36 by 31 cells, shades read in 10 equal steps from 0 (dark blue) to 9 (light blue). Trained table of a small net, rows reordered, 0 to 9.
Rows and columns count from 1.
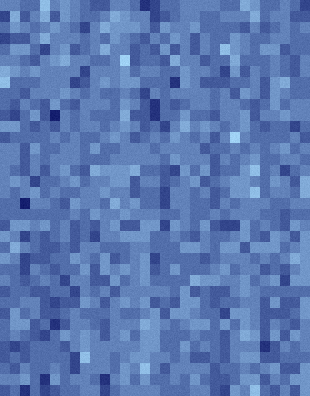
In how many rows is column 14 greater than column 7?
18
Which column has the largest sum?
13
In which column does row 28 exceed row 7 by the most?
9
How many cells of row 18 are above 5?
6
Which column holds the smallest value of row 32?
27
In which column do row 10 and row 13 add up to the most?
24
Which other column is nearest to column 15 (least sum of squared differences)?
31
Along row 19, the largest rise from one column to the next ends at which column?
4
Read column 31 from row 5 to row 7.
4 5 5
